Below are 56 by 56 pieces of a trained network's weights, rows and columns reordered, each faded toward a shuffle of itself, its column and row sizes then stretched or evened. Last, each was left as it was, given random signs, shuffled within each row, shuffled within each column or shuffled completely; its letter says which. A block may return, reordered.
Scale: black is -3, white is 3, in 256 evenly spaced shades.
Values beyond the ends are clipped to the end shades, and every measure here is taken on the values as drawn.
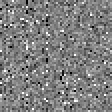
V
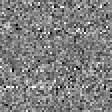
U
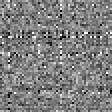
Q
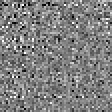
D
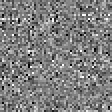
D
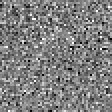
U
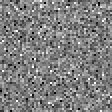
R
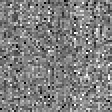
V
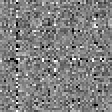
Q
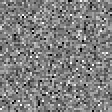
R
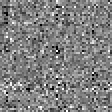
D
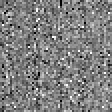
V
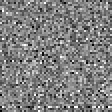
U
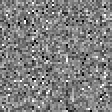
V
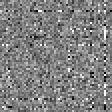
D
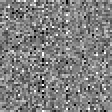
V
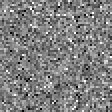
R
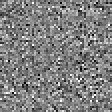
D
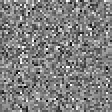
D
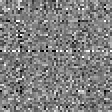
Q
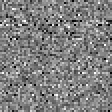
U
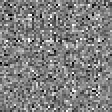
Q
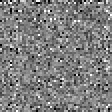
D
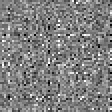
Q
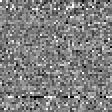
U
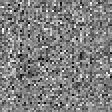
Q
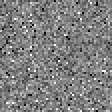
R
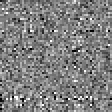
D
